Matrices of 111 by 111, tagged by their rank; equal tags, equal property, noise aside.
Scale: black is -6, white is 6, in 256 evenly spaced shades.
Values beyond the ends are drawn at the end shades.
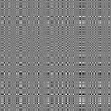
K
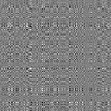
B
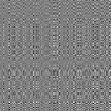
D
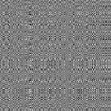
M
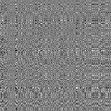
M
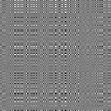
K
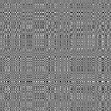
D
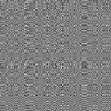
B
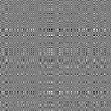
D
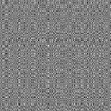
B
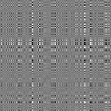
K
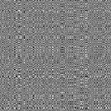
M
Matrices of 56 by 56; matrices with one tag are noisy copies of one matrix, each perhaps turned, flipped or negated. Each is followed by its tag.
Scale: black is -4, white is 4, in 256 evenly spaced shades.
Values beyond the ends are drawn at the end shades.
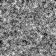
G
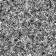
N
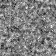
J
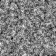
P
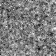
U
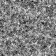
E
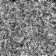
G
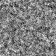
J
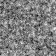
U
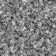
P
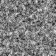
P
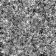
G
